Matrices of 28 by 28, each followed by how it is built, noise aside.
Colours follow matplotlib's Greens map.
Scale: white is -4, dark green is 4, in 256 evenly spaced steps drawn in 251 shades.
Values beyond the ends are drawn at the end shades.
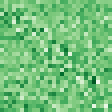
banded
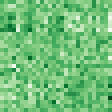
low rank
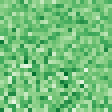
lower triangular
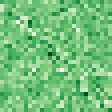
banded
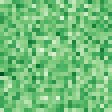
noise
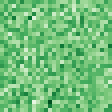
noise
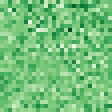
upper triangular
